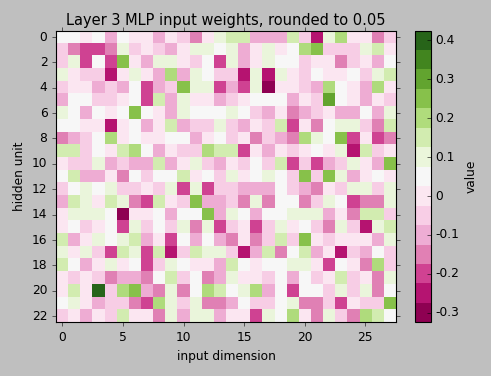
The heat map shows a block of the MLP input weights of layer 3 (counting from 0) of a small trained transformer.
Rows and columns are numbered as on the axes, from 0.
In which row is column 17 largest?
17
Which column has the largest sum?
27
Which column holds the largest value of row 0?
23
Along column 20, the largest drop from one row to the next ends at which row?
12
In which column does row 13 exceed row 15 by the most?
11
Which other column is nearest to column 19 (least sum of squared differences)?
26
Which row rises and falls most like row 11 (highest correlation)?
5
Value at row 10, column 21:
-0.2
